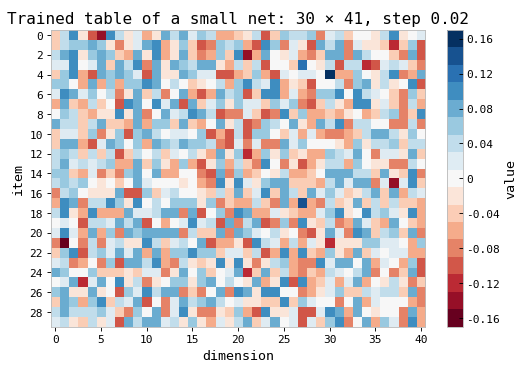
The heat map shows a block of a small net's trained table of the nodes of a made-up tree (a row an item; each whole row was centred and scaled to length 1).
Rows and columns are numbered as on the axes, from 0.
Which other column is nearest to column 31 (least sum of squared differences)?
39
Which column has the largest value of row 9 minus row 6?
12
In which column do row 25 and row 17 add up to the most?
27
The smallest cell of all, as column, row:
1, 21
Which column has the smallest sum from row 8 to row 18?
19
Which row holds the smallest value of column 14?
7
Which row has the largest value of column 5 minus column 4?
4
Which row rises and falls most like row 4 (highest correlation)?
11
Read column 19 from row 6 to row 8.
0.04 -0.02 -0.08
